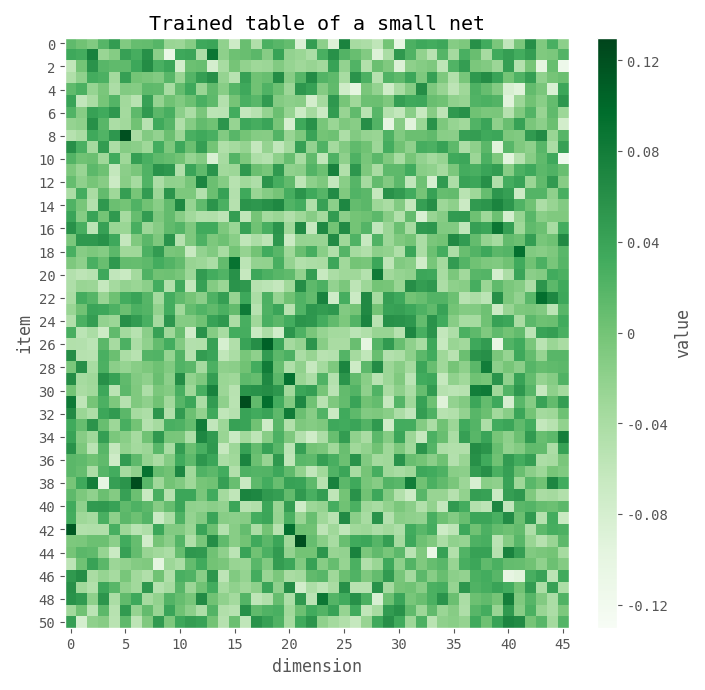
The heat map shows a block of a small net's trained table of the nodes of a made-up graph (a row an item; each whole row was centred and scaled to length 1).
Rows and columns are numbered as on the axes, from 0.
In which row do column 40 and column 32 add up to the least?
15
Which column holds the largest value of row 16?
39
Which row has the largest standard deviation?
26
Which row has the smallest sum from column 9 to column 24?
6
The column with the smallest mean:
14
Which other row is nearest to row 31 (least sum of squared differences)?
35
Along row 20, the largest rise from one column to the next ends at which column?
28
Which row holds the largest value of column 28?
20
